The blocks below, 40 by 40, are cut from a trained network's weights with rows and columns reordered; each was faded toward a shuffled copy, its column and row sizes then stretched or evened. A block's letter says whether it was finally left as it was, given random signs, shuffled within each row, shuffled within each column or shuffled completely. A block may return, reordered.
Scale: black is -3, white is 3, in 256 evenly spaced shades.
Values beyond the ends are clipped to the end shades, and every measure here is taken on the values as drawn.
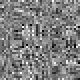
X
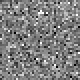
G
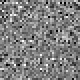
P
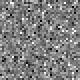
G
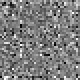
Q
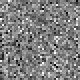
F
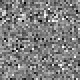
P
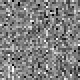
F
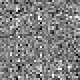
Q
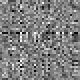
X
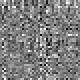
X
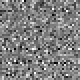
P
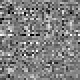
X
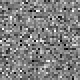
P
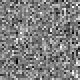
F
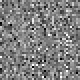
F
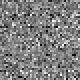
P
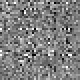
Q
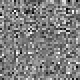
X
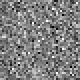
F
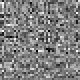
X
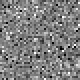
G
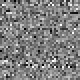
P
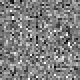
F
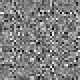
X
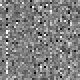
F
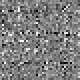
Q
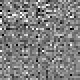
X
